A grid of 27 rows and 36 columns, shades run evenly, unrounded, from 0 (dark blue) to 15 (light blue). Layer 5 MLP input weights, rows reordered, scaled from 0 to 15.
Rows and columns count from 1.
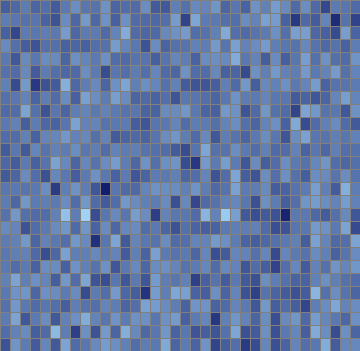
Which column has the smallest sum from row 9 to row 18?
29
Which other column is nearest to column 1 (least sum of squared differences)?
14
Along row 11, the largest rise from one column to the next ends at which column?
30
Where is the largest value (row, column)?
17, 9
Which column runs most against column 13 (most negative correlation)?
8
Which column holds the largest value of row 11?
31
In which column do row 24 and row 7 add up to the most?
15
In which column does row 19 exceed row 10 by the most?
36
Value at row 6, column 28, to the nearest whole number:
10
